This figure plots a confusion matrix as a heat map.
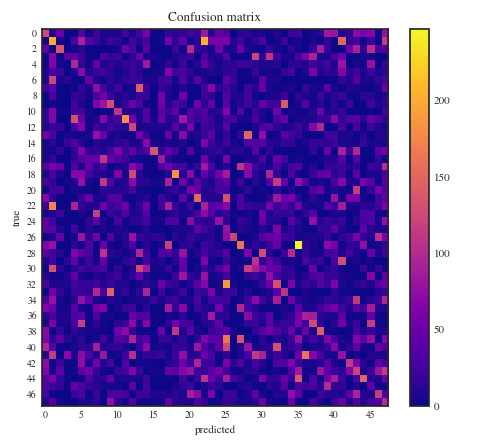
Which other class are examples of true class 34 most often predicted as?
43
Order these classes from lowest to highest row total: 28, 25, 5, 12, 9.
25, 5, 12, 9, 28
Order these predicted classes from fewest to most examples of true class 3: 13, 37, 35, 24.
24, 35, 13, 37
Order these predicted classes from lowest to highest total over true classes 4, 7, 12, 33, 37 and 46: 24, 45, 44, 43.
44, 24, 43, 45
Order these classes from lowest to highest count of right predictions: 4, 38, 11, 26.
4, 26, 38, 11
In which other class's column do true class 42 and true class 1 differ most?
22
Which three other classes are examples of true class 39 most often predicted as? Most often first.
25, 27, 12
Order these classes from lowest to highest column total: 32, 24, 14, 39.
24, 39, 14, 32
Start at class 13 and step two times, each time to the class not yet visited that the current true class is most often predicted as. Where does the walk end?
30
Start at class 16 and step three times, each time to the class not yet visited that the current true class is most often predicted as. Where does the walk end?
32
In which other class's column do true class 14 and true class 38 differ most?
18
